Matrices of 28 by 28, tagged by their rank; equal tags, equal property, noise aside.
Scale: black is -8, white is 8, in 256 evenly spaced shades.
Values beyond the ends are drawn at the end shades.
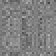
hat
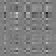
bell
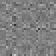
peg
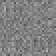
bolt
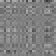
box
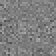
bolt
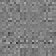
peg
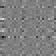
box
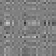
box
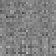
peg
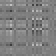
bell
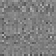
bolt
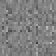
peg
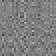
peg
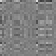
box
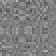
peg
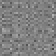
hat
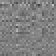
hat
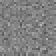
bolt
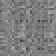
peg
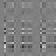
bell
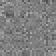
bolt
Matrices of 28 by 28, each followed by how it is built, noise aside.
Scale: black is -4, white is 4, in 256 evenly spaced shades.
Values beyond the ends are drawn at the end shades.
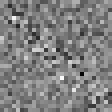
banded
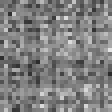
blocks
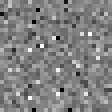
sparse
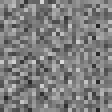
repeating rows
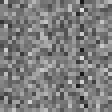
repeating rows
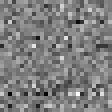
uneven rows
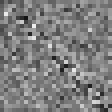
banded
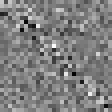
banded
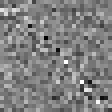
banded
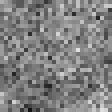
smooth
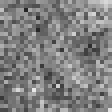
smooth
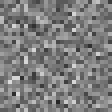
repeating rows
